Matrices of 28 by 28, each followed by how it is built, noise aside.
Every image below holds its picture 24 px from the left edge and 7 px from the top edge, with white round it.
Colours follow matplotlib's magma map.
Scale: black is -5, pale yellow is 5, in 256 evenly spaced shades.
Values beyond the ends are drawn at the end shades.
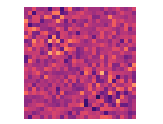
block diagonal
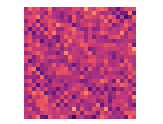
Toeplitz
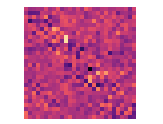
banded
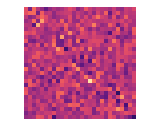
banded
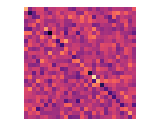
diagonal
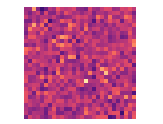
block diagonal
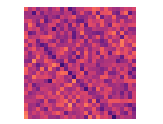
Toeplitz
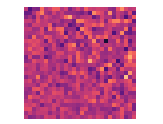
upper triangular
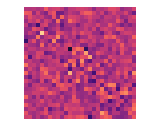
block diagonal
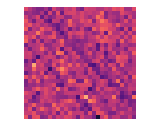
Toeplitz
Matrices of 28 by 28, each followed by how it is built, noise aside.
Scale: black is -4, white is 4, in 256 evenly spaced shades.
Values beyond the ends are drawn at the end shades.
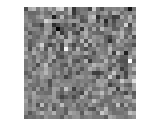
upper triangular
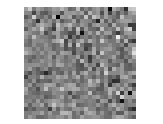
upper triangular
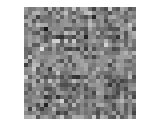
blocks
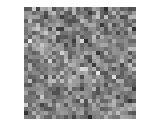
Toeplitz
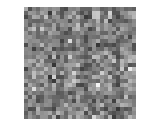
blocks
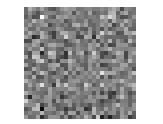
low rank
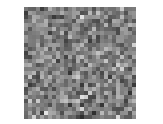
noise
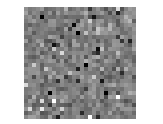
sparse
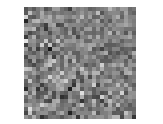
lower triangular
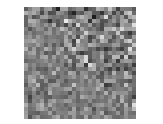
upper triangular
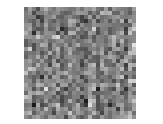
blocks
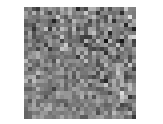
upper triangular
